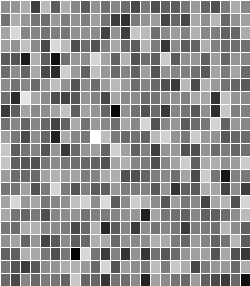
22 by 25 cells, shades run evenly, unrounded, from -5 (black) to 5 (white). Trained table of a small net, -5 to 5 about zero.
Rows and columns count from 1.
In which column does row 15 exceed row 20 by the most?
6
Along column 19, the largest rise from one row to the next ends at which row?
13
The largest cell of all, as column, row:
10, 11
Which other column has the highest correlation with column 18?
25
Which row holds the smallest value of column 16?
12
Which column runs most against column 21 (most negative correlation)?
8
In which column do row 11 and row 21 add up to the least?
3
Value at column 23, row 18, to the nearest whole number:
2
